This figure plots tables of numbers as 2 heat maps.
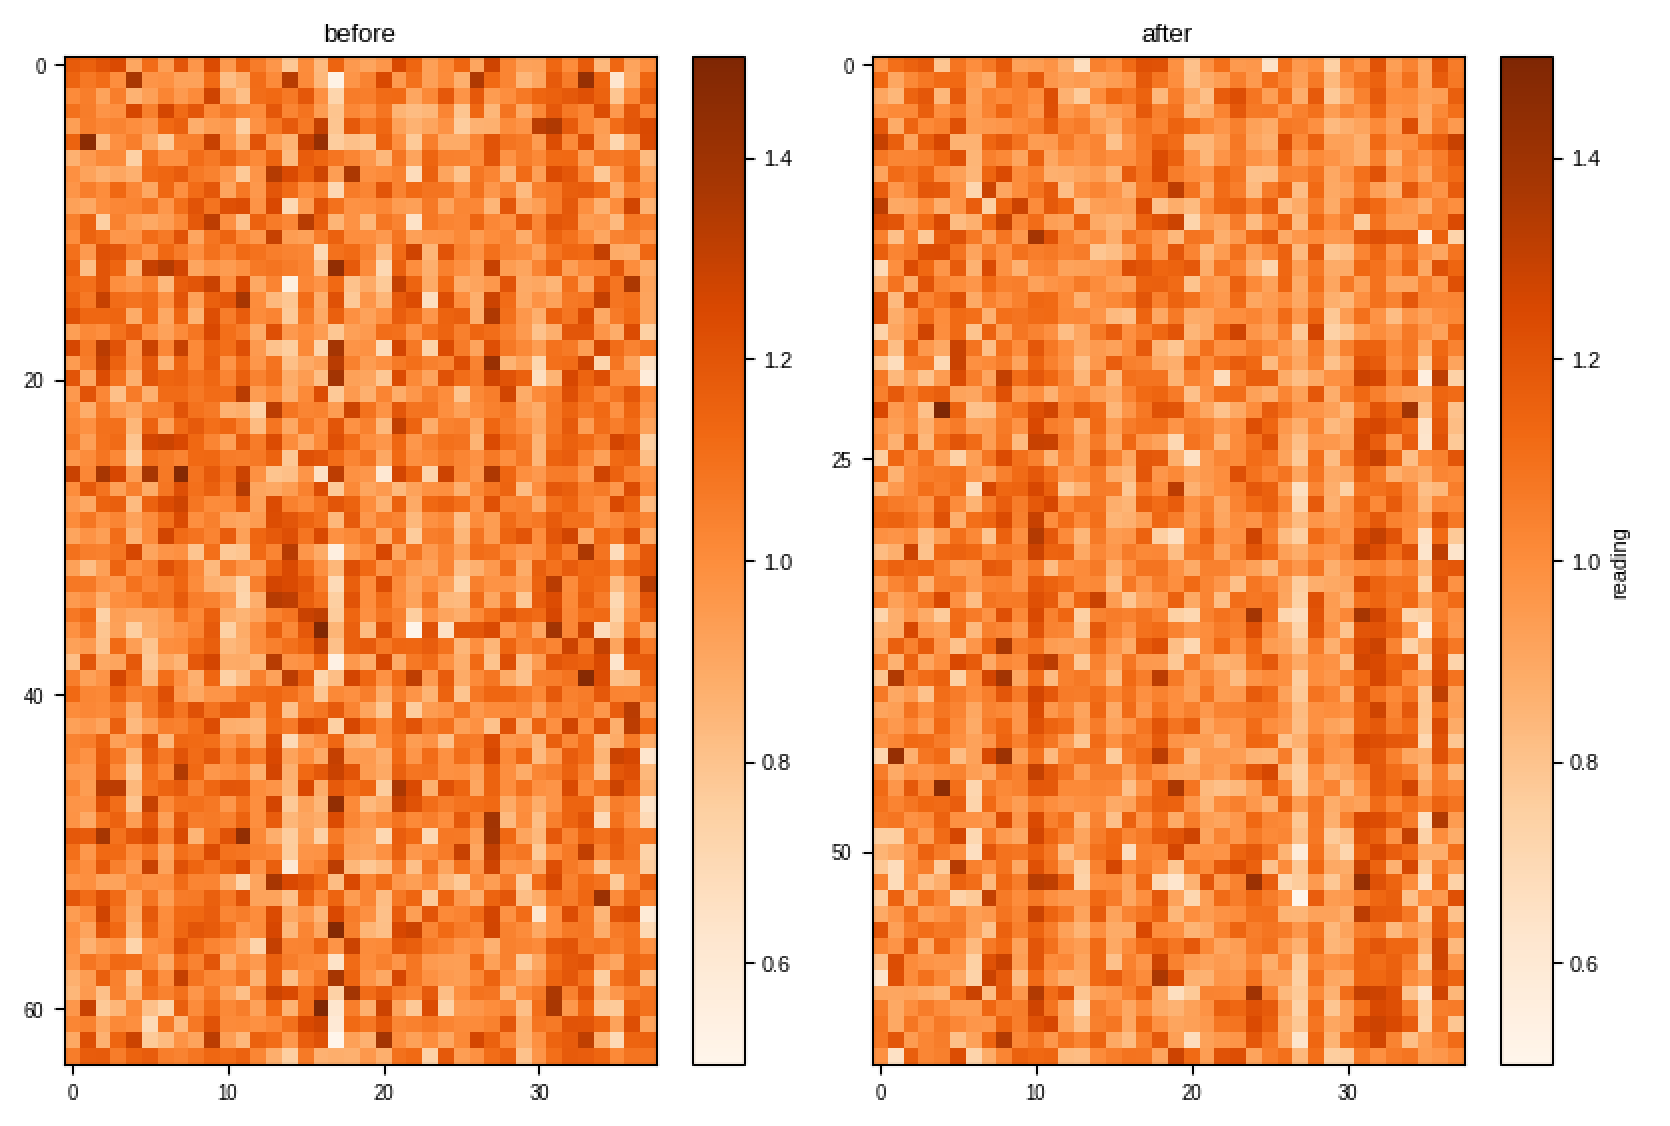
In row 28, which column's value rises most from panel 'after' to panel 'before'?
27
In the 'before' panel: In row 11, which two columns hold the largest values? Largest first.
13, 7
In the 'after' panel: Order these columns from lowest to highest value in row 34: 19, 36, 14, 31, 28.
36, 31, 19, 28, 14
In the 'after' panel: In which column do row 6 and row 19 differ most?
4
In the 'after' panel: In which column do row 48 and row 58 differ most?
0
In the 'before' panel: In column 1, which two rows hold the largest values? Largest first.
5, 60
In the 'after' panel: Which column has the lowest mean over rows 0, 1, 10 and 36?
20
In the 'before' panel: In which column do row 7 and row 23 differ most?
22
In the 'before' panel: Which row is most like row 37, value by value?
42
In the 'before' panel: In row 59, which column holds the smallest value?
17
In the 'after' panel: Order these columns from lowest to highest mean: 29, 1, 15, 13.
29, 13, 15, 1
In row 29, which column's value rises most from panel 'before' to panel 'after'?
10
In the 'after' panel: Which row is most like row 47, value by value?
6
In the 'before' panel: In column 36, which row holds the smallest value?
39
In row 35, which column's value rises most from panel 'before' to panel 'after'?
24
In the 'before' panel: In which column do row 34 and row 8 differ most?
11
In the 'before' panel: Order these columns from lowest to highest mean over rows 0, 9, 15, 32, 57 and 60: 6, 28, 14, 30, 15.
14, 6, 30, 15, 28
